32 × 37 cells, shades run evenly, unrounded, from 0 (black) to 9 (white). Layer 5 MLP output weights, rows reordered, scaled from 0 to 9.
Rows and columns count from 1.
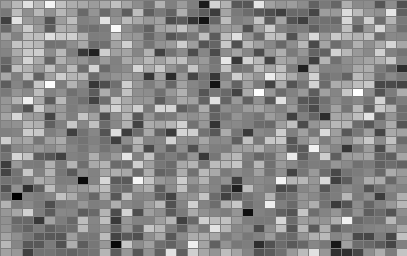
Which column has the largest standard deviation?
11
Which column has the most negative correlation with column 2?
19
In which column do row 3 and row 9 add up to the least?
28
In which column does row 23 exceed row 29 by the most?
13
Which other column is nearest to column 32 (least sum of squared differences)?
7
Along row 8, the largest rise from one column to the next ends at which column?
23
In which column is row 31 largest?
18
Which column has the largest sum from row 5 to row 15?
33
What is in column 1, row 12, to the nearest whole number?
4
